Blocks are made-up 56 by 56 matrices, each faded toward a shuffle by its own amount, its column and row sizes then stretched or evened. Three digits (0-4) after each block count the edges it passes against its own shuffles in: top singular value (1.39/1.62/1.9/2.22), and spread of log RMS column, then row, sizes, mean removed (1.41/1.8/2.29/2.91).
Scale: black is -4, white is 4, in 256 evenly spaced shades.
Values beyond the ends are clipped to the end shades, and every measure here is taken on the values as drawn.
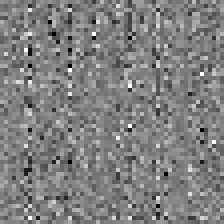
3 3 1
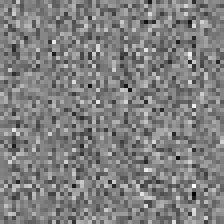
2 3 0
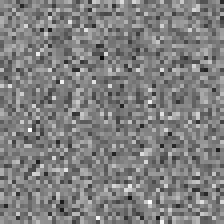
3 0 0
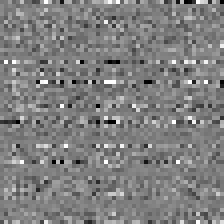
2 1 4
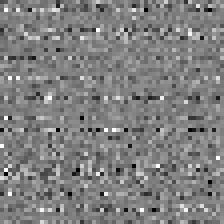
2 0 4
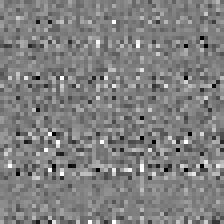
0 2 4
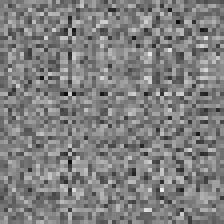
4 2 2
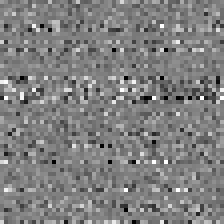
1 0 4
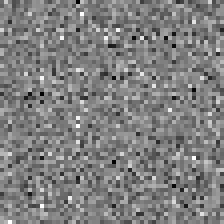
0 1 1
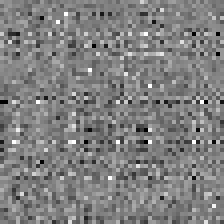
4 0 3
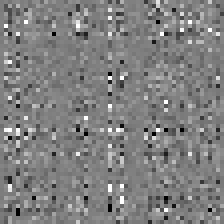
2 4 2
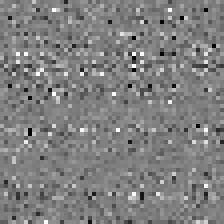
2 1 3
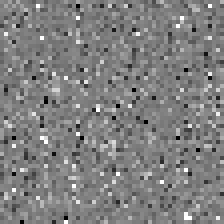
0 1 0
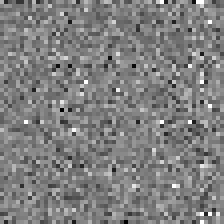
0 1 2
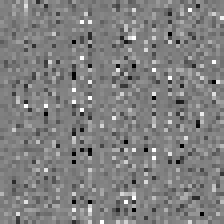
0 4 0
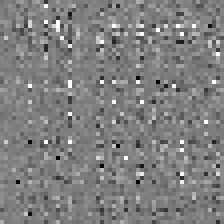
1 3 2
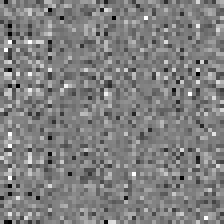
4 3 1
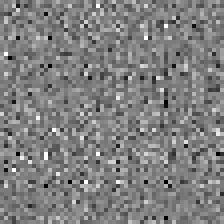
2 1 2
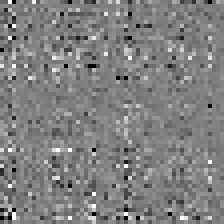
2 3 3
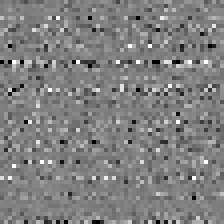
2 0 4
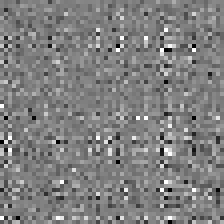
4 3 3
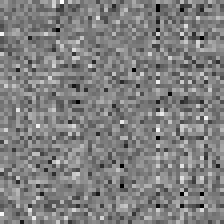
3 2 0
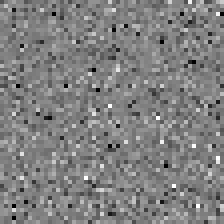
0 1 0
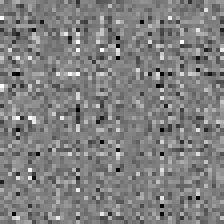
3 3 2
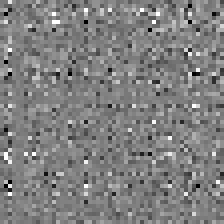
1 3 3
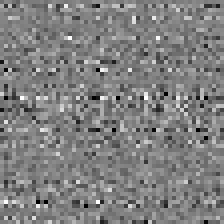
2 0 4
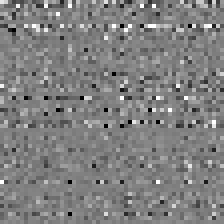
1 1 4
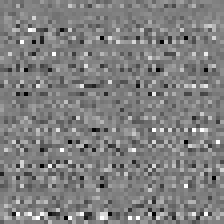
3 0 4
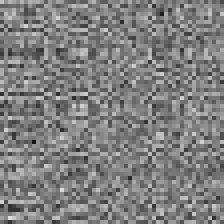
4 2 1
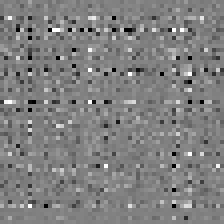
1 2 4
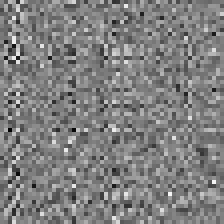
4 3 1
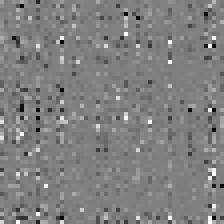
2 3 2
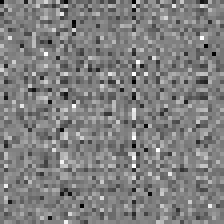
4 2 0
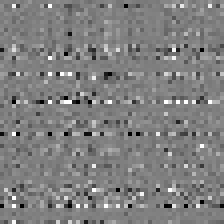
3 2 4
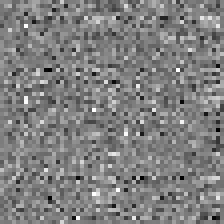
3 2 2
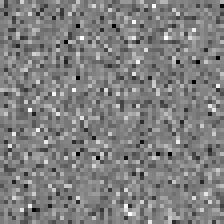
1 0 0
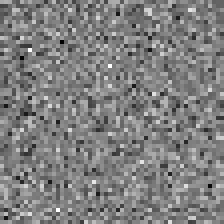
3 1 0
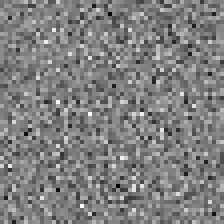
2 0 0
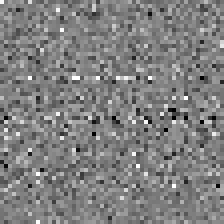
0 1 2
